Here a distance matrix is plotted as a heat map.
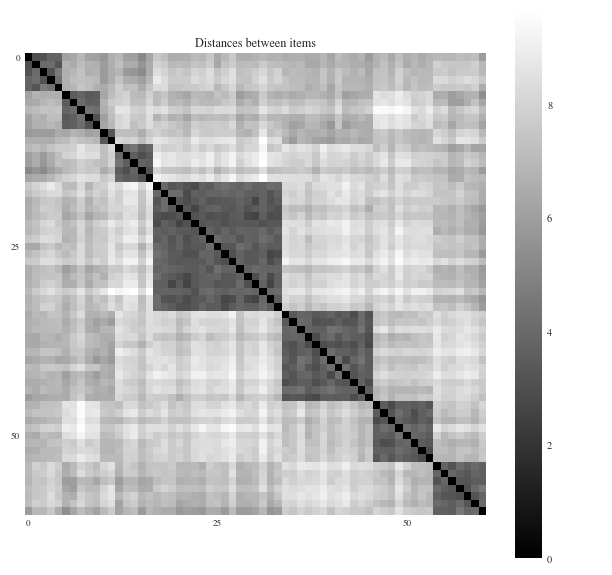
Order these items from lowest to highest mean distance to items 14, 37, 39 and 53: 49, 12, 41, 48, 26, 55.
41, 48, 49, 12, 55, 26
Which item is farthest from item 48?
7
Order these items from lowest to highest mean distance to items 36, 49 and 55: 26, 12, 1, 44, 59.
44, 59, 1, 12, 26
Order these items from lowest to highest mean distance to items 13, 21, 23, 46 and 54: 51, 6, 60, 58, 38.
60, 58, 51, 6, 38
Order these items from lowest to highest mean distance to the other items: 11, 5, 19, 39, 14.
19, 5, 39, 11, 14
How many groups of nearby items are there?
8
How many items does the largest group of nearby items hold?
17
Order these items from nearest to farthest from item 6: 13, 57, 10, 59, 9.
9, 57, 10, 59, 13
